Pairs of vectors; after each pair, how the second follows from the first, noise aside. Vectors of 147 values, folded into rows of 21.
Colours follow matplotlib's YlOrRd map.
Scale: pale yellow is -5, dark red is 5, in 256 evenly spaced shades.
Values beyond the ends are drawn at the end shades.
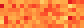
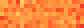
wrapped around, negated, shrunk.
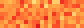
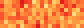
copied.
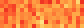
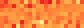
partly zeroed.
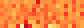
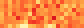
sign-scrambled.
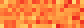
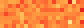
partly zeroed.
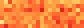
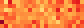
sign-scrambled.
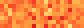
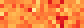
shuffled.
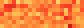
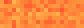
wrapped around, negated, shrunk.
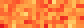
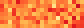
shuffled.
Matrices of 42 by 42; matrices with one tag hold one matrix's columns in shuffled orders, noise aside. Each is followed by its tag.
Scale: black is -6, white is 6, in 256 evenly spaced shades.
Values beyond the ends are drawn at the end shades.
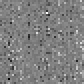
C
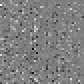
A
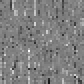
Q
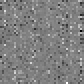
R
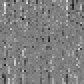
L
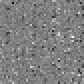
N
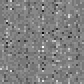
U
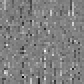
Q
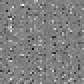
A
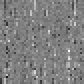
Q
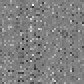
A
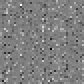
A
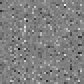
A
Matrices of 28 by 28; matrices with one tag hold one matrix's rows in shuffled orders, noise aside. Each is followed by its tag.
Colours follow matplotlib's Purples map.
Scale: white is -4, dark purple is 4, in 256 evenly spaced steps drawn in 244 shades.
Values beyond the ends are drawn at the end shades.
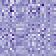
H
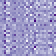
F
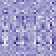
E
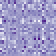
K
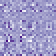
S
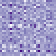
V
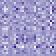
E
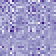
H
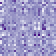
K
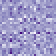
V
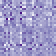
S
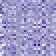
K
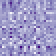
V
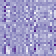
F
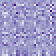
E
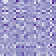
E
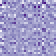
K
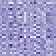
V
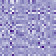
H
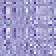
F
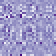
S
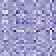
E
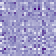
K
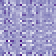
S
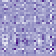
E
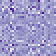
H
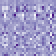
E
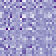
S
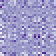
K
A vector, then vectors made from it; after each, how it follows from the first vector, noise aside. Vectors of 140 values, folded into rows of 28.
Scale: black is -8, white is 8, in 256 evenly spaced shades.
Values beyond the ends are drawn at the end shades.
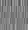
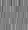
partly zeroed.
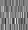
wrapped around, scaled up.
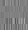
wrapped around, negated, partly zeroed.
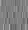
wrapped around, negated, partly zeroed.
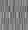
wrapped around, negated.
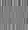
partly zeroed.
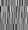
wrapped around, scaled up.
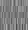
reversed.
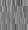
sign-scrambled.
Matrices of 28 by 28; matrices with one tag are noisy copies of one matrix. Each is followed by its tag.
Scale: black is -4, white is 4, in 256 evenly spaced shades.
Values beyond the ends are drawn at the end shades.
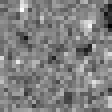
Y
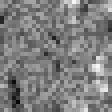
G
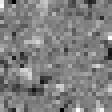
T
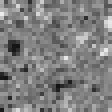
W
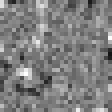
T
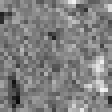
G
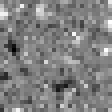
W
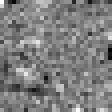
T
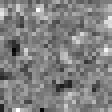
W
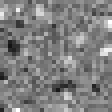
W
